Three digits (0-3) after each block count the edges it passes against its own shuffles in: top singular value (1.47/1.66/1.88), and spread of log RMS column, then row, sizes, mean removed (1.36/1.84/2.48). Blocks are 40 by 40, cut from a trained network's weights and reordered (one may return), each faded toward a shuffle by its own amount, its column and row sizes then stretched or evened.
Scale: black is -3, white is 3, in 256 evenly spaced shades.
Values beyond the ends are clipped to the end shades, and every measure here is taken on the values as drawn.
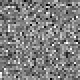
1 0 0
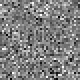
0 0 0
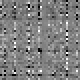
1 3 1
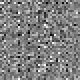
2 2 2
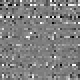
2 1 3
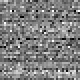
1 1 2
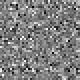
1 0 1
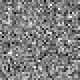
0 0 0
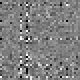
3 2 2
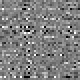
1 1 3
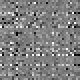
3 2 3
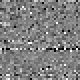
2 0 2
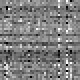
3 3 1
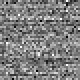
1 0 0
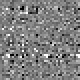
1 1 3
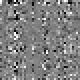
2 3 2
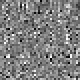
2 2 1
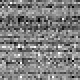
3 0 2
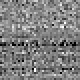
2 2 2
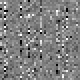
0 3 0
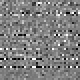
3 0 3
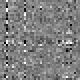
3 2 1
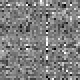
0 3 1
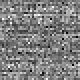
1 0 0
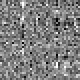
2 2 1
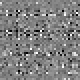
2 1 3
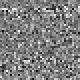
0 0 2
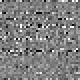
1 0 3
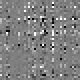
0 3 2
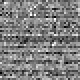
3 0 1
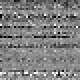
3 1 3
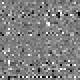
0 0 3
